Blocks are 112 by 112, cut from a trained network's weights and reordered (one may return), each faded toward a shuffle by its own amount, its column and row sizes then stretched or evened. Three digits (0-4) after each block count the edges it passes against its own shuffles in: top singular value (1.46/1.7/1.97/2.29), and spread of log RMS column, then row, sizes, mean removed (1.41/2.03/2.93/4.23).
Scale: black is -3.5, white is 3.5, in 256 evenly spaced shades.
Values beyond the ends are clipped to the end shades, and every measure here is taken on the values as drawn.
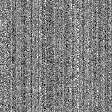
4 2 0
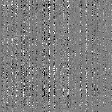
2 4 2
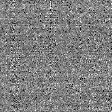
1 2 0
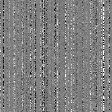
4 4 0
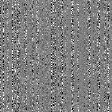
0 4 0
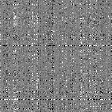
2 3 3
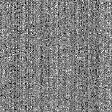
3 1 2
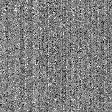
2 1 0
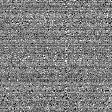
3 1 1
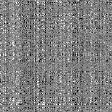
4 2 3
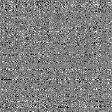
0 1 3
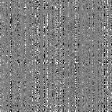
3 4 2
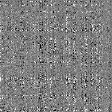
1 3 3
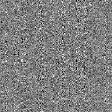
1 3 0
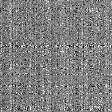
3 1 3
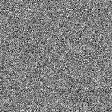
1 0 1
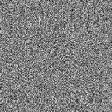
3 1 0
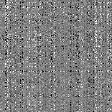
3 3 3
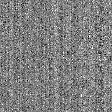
2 1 1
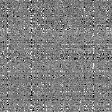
2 3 2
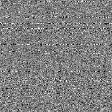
3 0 3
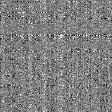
2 0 3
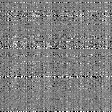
4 0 4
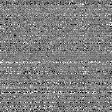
2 2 3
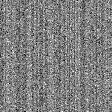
3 0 0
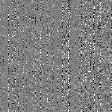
0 4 0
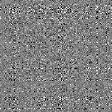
2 3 3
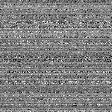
4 0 3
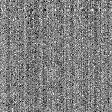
3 0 1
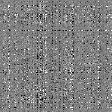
2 3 3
